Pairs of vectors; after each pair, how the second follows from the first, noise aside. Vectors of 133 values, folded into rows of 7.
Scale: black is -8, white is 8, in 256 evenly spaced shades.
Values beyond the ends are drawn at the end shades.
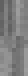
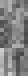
wrapped around, negated, scaled up.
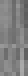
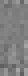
wrapped around, negated, partly zeroed.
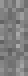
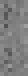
wrapped around, negated, partly zeroed.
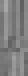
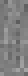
wrapped around, negated, partly zeroed.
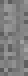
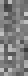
negated, scaled up.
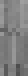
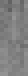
reversed, shrunk.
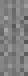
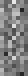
wrapped around, negated, scaled up.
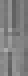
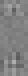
wrapped around, partly zeroed.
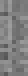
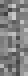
wrapped around, negated, scaled up.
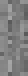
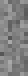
copied.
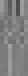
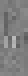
wrapped around, negated, partly zeroed.
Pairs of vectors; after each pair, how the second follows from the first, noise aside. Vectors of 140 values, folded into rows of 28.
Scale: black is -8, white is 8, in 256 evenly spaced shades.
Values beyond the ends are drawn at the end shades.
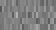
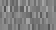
wrapped around.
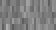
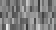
scaled up.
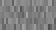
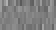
reversed, negated, partly zeroed.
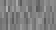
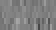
reversed, negated, partly zeroed.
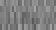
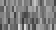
scaled up.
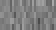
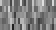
scaled up.
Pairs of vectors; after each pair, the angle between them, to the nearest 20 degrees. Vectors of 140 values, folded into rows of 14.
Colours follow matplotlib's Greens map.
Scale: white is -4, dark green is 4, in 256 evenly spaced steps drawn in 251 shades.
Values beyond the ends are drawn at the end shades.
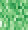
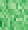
160 degrees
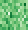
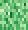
40 degrees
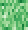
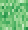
160 degrees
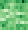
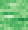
80 degrees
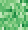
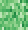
20 degrees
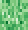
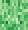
20 degrees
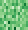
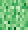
20 degrees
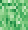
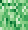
20 degrees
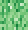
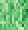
120 degrees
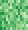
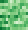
60 degrees
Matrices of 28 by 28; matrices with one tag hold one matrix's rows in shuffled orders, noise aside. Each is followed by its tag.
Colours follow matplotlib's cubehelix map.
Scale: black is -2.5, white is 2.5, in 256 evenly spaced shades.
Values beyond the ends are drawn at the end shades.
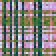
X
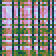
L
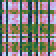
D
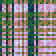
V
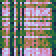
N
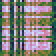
N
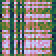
N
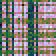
V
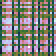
L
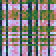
D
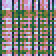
L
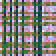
X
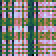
V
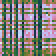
X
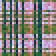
X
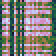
N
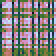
L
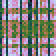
D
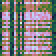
N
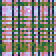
L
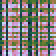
D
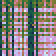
V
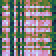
N
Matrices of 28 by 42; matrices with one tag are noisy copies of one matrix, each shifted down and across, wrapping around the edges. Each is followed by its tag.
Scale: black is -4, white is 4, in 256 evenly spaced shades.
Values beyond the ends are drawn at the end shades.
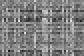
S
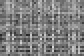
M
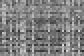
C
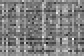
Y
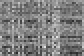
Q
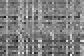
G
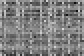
M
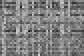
Y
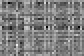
S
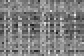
G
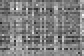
Y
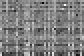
S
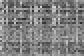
M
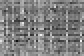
C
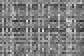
S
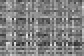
S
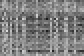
G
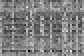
G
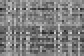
G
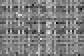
S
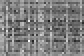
C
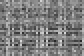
M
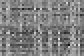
G
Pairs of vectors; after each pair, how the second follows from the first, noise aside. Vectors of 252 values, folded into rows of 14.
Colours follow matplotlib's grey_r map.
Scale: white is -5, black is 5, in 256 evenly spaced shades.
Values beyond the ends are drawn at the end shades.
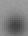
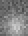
negated.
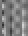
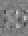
wrapped around, partly zeroed.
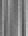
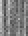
reversed.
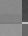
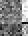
negated, scaled up.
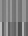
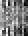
wrapped around, scaled up.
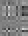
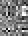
negated, scaled up.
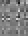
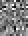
wrapped around, scaled up.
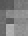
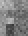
negated.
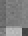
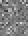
shuffled.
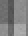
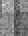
reversed.
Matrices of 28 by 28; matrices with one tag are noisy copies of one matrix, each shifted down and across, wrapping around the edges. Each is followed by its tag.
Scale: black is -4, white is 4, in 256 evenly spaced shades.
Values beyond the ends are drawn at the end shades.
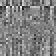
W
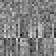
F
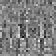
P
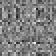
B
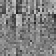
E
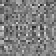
B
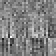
F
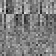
F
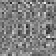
B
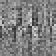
E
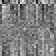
F
